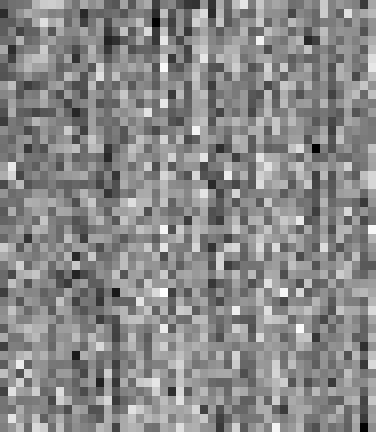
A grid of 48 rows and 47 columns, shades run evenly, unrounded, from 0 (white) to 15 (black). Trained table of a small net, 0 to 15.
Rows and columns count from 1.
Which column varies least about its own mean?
7
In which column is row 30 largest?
29
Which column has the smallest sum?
21
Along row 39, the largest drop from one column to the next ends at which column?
47
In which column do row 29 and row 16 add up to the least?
12
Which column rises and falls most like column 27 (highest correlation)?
23
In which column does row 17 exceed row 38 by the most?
4
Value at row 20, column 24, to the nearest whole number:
10
